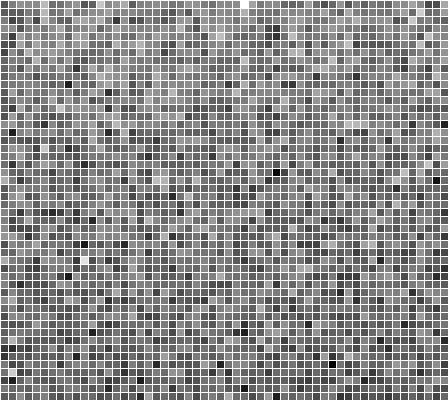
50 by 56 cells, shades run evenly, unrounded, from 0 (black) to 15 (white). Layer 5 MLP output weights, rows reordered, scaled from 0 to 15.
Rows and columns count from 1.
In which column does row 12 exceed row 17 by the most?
2
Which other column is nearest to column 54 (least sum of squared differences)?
27
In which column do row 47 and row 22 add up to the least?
35
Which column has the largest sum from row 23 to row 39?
17
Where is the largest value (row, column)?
1, 31
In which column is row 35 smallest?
9
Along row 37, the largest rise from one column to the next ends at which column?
44
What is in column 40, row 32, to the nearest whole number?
5
